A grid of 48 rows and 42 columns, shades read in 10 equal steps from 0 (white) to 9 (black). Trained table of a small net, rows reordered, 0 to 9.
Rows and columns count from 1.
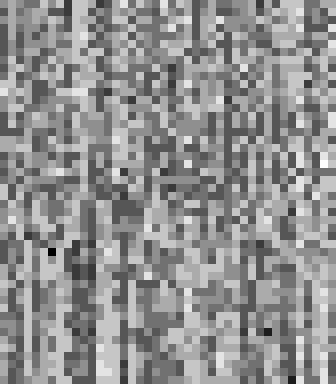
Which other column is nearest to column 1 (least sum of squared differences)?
40
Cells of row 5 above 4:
15
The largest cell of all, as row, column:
32, 7
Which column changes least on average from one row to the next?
4
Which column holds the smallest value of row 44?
13
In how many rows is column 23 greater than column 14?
20
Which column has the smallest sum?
38
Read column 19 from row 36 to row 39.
6 5 5 5
